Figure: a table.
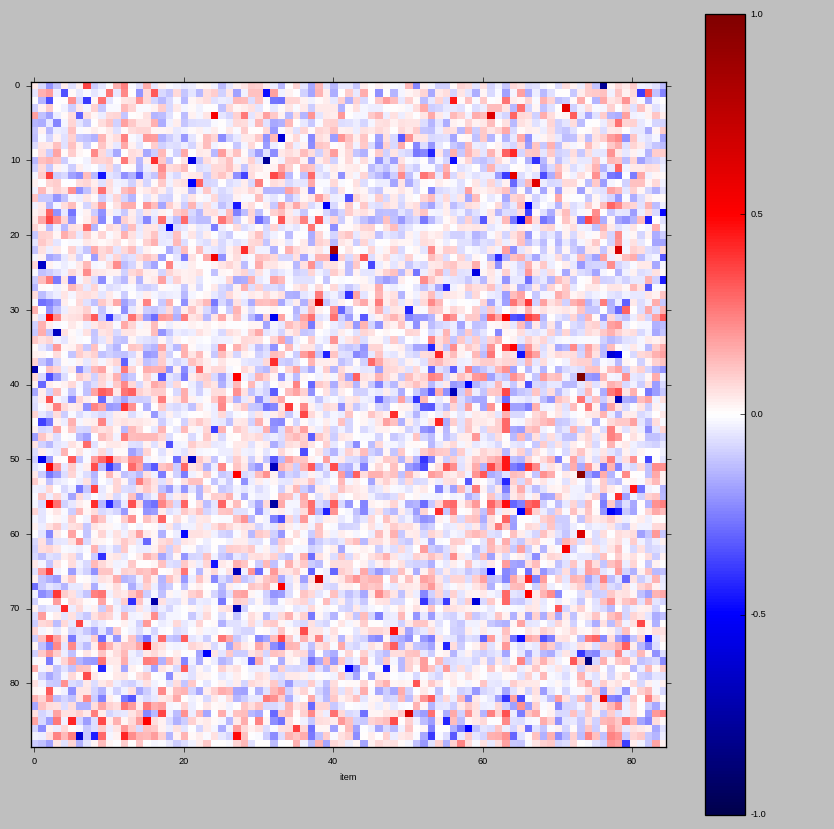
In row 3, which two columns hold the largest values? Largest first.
71, 65
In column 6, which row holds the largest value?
72
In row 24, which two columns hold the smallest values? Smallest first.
1, 45
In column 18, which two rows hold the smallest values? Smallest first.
19, 48
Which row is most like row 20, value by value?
21
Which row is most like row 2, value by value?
45
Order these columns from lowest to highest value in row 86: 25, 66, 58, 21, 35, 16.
58, 66, 25, 21, 16, 35
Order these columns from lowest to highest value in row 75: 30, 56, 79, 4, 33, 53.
33, 53, 4, 56, 30, 79
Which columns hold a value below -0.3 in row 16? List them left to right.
27, 39, 66
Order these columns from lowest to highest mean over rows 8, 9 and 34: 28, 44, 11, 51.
51, 11, 44, 28
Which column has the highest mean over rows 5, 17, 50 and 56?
63
